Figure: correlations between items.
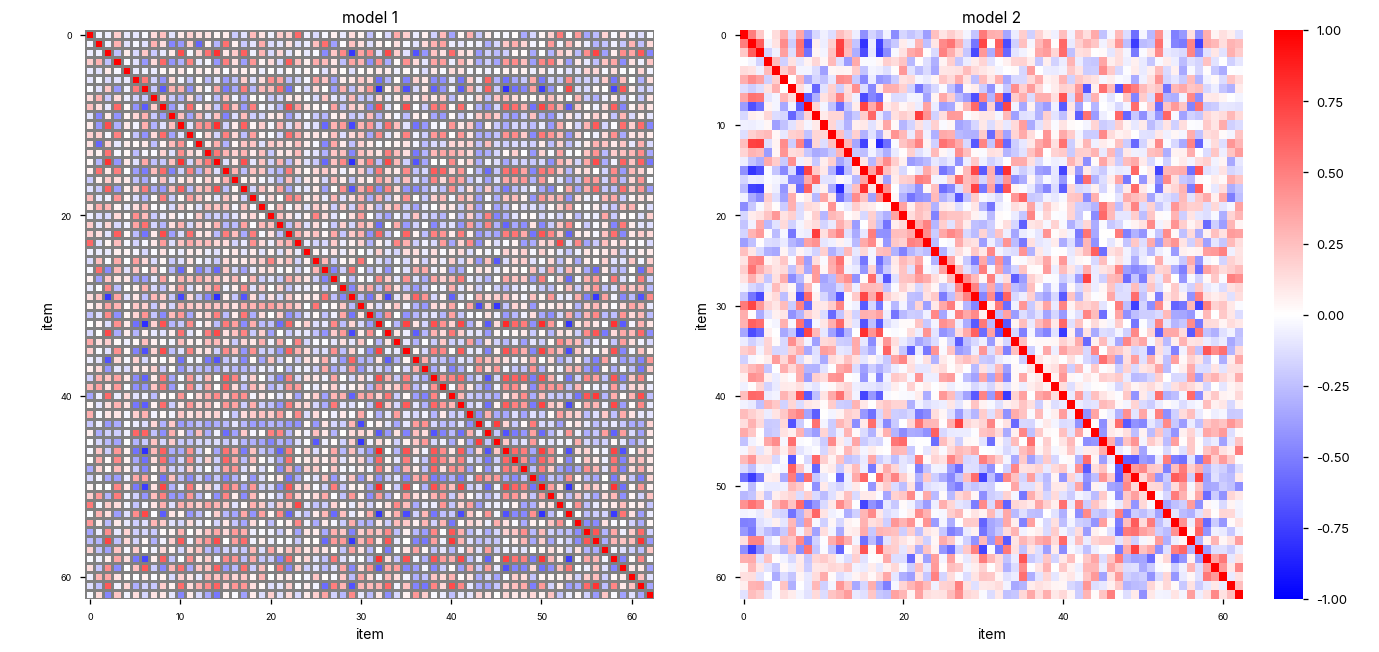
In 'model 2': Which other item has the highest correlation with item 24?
44
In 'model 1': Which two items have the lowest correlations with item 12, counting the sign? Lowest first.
1, 26
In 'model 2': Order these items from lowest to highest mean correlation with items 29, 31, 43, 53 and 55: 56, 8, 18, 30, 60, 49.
56, 30, 18, 49, 60, 8
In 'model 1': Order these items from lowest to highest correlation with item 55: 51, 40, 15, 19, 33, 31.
51, 19, 15, 31, 33, 40
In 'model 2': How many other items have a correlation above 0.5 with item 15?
6
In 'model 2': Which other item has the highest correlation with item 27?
43
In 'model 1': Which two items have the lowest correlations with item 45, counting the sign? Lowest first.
30, 25
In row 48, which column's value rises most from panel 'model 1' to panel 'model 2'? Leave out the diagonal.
6
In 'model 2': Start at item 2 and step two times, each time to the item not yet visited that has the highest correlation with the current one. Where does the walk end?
1
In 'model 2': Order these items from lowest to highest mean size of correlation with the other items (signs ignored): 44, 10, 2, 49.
10, 44, 2, 49
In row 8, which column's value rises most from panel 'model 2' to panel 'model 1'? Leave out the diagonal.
32
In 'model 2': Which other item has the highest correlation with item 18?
35
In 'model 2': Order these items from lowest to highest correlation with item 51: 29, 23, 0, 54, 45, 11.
0, 11, 29, 45, 23, 54
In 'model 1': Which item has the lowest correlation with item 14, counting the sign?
29
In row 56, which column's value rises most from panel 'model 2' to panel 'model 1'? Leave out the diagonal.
33
